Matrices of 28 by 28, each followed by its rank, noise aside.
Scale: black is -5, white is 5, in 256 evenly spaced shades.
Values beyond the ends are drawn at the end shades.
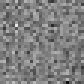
six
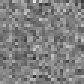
five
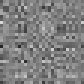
four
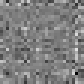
four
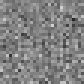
seven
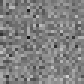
seven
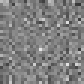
five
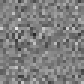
five
